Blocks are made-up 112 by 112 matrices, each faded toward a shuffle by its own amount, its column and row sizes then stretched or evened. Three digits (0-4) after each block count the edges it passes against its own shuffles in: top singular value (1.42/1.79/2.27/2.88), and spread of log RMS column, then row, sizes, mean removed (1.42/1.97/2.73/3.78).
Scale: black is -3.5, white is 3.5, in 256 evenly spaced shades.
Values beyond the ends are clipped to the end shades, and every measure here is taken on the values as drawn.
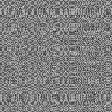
4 0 1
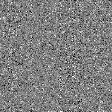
0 2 1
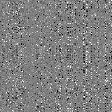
3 3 0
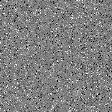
0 2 0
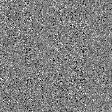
0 2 0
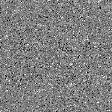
1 1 2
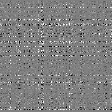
2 3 4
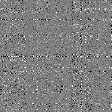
2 3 3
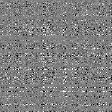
0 3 4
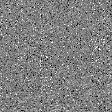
1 2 0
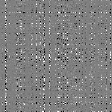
3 4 3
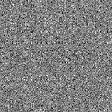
2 1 1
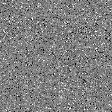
0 1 1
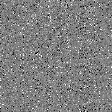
1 2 1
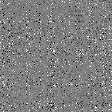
0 3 2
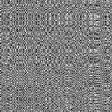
4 3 0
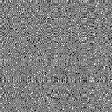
4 0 2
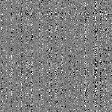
2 4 2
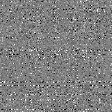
1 2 3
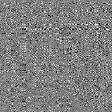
3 2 3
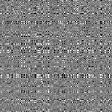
4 3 4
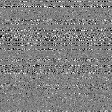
3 0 4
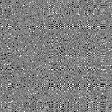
4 2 3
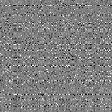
4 0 3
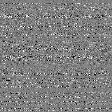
0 1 4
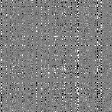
2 4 3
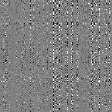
3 4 2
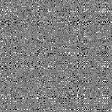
3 3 3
